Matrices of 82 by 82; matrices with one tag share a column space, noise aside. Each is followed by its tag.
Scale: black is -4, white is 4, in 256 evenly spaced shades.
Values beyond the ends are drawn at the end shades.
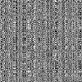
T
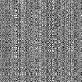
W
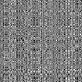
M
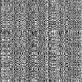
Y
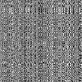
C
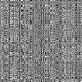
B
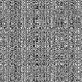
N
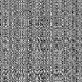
M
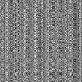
W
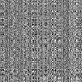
M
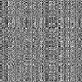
N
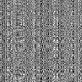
M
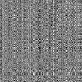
W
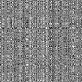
N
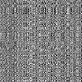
C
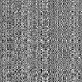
M
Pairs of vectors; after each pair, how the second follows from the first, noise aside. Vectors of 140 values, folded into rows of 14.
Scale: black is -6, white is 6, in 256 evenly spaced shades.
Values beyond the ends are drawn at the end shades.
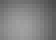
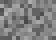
shuffled.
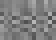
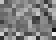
wrapped around, negated, scaled up.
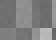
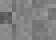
wrapped around, negated, shrunk.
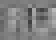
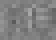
negated, shrunk.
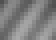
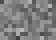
sign-scrambled.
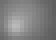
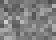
shuffled.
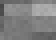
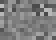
sign-scrambled.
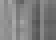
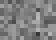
sign-scrambled.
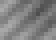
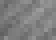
negated, shrunk.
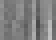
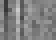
reversed, negated.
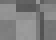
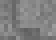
reversed, shrunk.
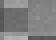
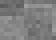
wrapped around, negated, shrunk.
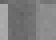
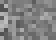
sign-scrambled.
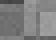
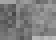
reversed, negated.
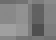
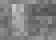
reversed, negated.
